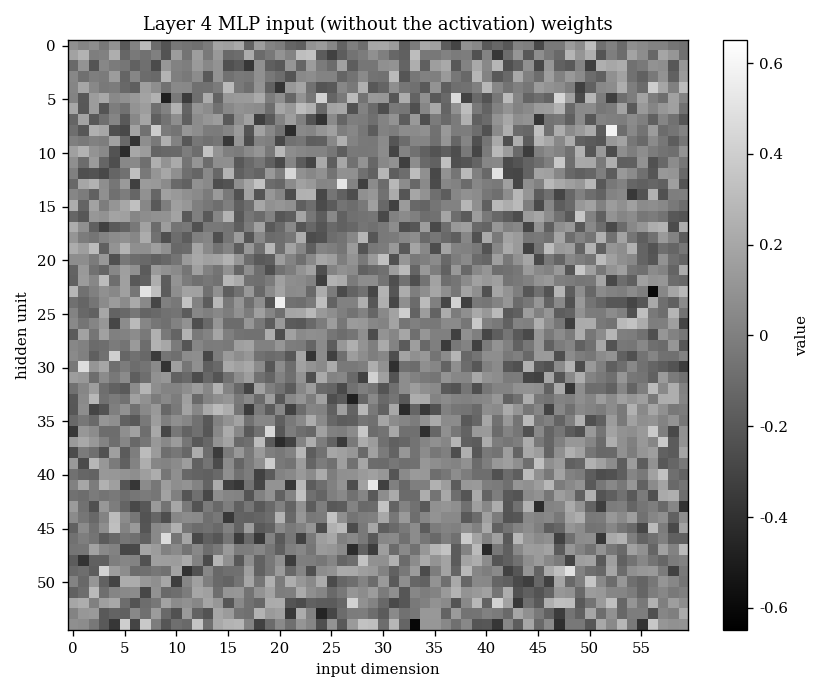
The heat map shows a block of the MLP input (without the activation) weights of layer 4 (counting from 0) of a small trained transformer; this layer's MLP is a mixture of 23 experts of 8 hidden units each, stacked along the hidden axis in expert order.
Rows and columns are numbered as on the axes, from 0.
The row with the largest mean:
6
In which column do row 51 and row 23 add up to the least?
56
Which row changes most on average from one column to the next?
54
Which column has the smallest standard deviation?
10
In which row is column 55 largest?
25
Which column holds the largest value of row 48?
28
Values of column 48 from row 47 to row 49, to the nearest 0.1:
0.1 -0.3 0.5
